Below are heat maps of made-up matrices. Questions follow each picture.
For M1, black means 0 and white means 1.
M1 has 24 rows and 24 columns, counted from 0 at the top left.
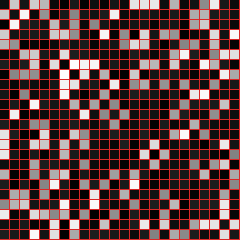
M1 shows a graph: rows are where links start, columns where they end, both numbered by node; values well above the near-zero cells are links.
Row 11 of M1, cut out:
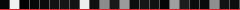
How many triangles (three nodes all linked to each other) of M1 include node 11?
1
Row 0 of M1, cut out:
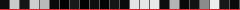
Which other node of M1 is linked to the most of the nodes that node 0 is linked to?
node 6
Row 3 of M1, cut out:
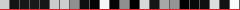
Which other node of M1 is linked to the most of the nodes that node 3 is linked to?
node 22
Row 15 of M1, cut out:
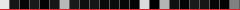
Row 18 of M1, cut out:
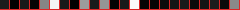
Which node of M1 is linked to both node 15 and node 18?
node 23
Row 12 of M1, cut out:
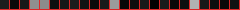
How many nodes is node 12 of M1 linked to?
4
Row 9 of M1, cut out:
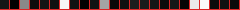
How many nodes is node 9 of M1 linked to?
5
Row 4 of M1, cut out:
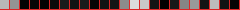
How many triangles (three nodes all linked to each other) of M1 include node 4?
7
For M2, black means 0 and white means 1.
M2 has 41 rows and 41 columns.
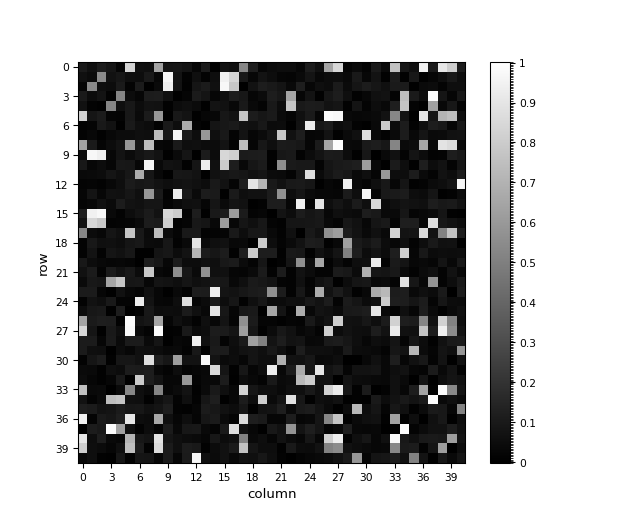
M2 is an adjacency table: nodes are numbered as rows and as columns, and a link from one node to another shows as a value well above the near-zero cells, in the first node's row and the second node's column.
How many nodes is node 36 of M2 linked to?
7
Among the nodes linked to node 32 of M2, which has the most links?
node 23
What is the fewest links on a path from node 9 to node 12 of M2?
5
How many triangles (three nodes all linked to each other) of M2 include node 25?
5
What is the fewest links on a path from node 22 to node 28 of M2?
3
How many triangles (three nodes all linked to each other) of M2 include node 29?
1
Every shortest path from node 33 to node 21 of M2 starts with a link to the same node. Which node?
node 8
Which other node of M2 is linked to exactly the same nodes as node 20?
node 14
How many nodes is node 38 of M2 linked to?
8
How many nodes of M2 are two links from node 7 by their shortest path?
10
